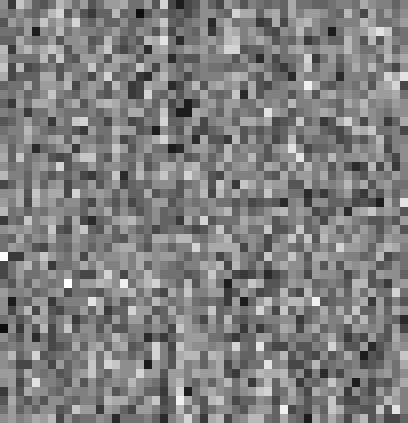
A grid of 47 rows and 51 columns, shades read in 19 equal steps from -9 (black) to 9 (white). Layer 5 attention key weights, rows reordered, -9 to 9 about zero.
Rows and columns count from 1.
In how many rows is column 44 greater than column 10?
18
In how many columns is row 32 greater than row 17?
28
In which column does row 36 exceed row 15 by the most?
20
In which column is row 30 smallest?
7
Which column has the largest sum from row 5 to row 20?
21
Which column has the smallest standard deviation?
13
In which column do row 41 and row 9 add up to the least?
19
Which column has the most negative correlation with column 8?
33
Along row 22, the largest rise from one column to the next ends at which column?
10
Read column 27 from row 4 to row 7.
-5 2 -1 0
